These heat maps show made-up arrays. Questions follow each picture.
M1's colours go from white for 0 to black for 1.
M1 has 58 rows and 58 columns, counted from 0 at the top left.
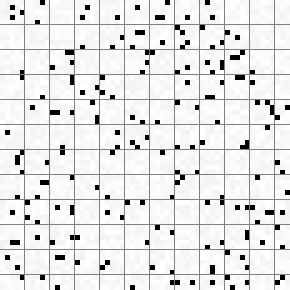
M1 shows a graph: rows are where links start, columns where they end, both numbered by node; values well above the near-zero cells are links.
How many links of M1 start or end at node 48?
10
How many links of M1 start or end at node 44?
9
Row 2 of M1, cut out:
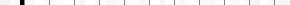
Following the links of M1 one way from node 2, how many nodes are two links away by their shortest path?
1
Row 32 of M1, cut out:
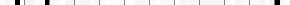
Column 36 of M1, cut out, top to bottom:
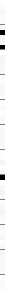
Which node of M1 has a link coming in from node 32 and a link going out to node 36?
node 9
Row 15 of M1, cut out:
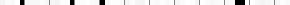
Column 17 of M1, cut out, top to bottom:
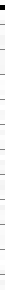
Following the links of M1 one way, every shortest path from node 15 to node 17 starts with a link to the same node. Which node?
node 20
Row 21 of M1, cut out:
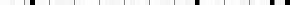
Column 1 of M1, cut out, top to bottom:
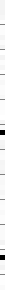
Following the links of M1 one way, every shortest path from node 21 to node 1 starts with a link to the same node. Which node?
node 57
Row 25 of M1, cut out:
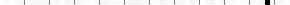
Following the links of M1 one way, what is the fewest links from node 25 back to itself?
6
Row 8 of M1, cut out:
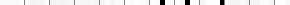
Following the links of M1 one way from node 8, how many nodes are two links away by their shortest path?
6
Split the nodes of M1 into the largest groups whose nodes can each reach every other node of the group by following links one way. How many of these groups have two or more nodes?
1
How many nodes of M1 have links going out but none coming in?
1
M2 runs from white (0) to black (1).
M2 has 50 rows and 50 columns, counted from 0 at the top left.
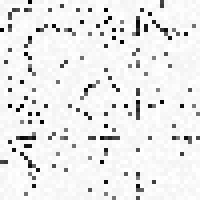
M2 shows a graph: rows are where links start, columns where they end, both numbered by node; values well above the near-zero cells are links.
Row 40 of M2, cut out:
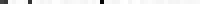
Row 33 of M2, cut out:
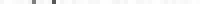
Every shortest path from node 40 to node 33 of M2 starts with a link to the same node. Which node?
node 25
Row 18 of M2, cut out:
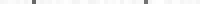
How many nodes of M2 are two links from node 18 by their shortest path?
9
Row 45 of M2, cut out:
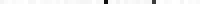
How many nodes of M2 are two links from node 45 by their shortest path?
10
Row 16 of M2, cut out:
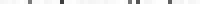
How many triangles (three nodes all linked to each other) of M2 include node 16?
2
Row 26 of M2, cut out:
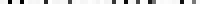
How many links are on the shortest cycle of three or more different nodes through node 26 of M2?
3
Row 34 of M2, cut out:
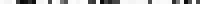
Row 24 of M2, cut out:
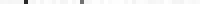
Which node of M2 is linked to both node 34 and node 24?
node 6
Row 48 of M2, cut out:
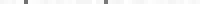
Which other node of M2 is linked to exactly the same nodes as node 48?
node 11
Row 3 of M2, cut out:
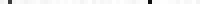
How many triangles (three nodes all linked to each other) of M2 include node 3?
0
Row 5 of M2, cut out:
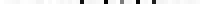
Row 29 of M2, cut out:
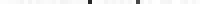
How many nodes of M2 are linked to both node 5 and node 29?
1
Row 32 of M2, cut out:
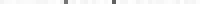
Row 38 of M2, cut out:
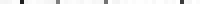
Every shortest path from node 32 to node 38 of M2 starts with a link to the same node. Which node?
node 28
